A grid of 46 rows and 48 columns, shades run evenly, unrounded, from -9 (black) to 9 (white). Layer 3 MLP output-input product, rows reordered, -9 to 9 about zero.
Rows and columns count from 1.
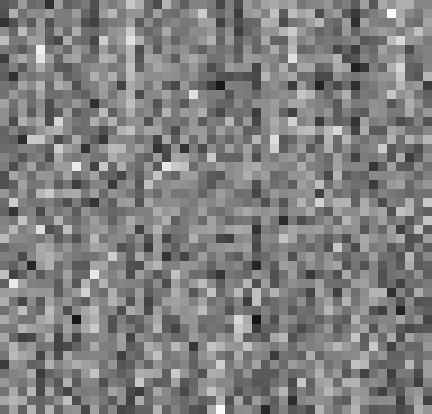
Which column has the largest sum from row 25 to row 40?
11
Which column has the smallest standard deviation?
26
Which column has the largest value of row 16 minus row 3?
4
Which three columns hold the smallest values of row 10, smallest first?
25, 36, 40
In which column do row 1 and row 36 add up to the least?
9
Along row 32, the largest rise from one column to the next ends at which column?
2
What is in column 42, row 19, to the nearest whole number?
-5
